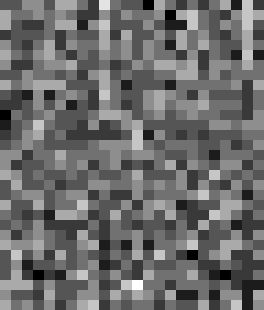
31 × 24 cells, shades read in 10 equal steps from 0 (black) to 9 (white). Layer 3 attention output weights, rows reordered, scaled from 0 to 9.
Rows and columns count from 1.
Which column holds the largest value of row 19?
2
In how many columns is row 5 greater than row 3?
10
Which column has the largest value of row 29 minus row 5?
13
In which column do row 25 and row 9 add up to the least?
12
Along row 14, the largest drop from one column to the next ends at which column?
14
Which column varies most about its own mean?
23
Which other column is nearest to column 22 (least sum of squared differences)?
24
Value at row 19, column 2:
6
